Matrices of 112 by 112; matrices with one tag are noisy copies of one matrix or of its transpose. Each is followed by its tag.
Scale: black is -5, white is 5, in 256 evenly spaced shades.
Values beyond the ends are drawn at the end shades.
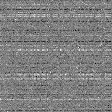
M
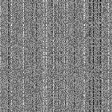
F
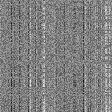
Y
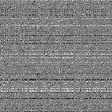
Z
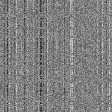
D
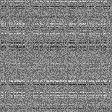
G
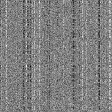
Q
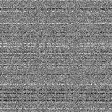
F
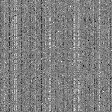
M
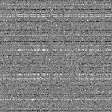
M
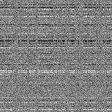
D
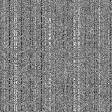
M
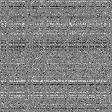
G
